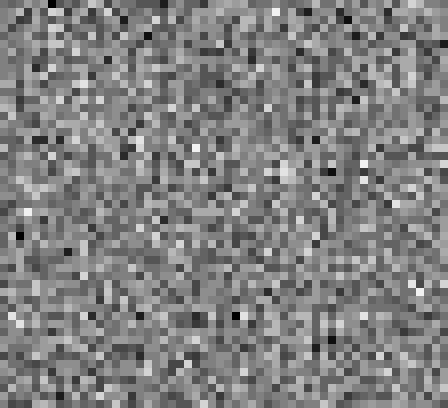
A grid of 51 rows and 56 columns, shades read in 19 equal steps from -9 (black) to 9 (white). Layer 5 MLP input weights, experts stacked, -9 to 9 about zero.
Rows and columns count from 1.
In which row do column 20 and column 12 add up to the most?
30
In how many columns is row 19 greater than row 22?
26
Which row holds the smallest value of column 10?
48
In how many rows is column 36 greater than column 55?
23
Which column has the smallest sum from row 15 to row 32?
44
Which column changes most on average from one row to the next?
46
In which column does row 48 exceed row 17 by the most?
54
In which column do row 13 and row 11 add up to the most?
11
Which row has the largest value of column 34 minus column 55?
14
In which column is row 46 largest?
24
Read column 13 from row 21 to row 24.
2 3 0 -1
